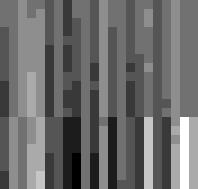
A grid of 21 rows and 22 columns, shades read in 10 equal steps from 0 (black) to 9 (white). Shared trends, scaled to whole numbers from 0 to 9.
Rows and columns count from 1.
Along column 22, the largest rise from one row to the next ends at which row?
14
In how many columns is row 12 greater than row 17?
7
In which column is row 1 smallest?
8
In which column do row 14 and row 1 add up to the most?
21
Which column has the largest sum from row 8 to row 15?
4
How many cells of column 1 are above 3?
3
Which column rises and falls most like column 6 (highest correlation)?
1
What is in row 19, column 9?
0
